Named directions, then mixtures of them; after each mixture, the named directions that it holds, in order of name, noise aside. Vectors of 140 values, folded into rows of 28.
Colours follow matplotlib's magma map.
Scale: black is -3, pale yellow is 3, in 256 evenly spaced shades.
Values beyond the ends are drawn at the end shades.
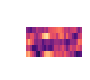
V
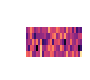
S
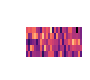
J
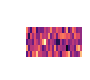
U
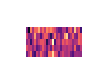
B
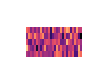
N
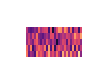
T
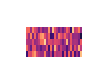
N, T, U.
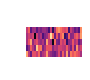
B, N, T.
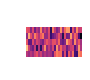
N.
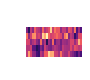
B, J, V.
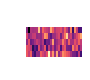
B, T, V.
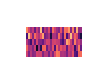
N.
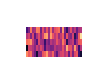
N, U, V.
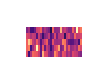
J, S.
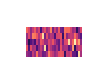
J, N, T.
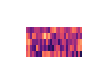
S, V.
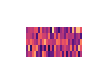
J, S, T.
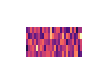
N.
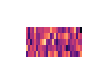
B, U.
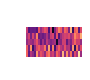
T.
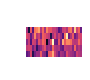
B.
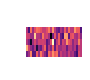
B, N.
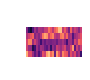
T, V.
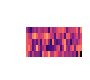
S, T, V.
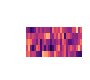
J, S, V.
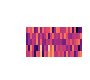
J, S, T.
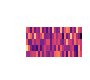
N.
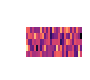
N.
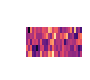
B, S, V.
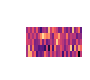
T, V.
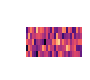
U.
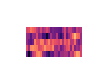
V.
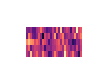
J.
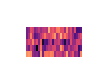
S, V.
